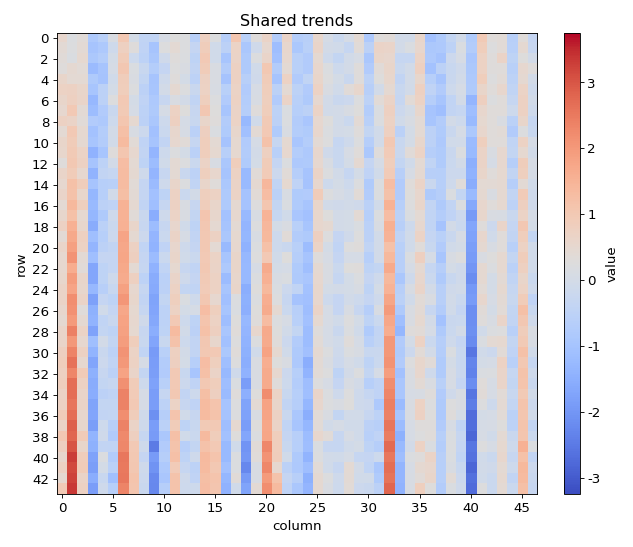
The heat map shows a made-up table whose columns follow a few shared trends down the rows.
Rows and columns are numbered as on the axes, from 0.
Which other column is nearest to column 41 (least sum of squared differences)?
17
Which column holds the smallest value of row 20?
40
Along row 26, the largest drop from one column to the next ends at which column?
33
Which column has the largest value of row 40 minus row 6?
1
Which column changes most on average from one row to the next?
3
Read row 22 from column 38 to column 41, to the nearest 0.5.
0 0 -2 0.5
